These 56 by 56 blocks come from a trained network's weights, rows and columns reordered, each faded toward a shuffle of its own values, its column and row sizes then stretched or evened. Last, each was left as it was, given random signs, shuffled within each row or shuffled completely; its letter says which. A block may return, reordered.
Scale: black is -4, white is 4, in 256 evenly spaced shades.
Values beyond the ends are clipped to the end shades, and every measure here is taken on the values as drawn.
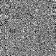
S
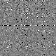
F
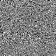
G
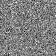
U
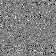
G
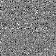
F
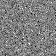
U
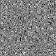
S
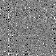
F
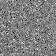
U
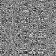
S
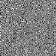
S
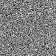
G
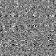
S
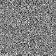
F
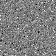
U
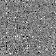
F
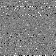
G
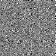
F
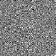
S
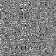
S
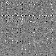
F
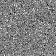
U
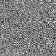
S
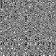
S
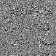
F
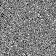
U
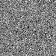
U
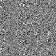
S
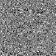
S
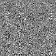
F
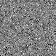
U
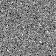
U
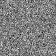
U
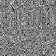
S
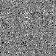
F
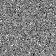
U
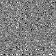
F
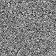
G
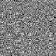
S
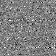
G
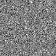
G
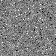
U
